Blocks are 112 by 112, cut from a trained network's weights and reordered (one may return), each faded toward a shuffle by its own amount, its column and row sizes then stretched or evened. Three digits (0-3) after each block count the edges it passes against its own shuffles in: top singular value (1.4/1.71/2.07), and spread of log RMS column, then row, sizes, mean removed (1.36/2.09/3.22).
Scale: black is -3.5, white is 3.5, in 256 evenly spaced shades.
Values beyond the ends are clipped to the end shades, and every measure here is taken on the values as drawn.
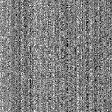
3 2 0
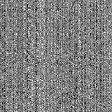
3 2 1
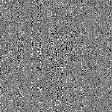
0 3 2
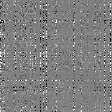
2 3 2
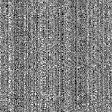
3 2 1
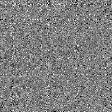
1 2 2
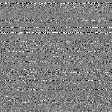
3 0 3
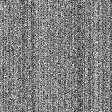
3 0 0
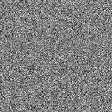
1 1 1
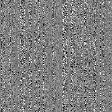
0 3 0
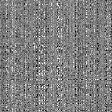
3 3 2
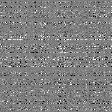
1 2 3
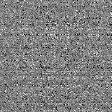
1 2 2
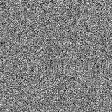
1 0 1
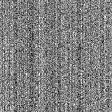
3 1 0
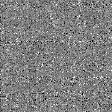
0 1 2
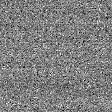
0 1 0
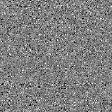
0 2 2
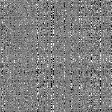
2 3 0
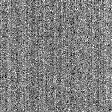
2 0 1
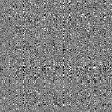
3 3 2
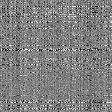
3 0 3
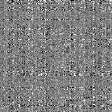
2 2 3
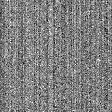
3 1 0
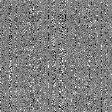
0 3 0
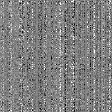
3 3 2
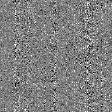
1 3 0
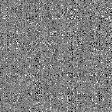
0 2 2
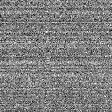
3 0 1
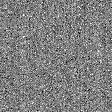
0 0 0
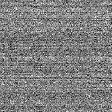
3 2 0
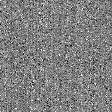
0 1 0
